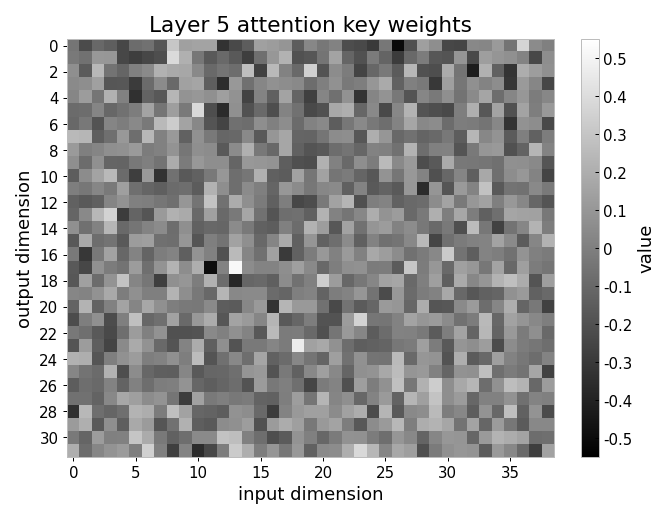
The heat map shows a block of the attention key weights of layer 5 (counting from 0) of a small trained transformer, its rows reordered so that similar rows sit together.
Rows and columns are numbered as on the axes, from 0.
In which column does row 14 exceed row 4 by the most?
19
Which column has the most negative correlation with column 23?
17
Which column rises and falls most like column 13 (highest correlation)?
22
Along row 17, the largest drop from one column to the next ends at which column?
11
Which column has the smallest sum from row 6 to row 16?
18
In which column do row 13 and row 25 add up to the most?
3
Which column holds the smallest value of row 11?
28
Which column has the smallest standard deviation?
21
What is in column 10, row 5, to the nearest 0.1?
0.4
